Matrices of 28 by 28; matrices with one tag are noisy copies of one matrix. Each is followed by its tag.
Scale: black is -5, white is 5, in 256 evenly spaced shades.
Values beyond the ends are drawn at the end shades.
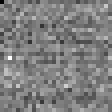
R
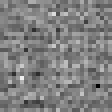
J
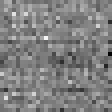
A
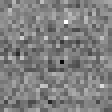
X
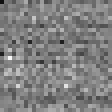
R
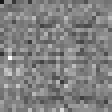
R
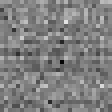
X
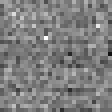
A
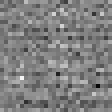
J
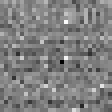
X
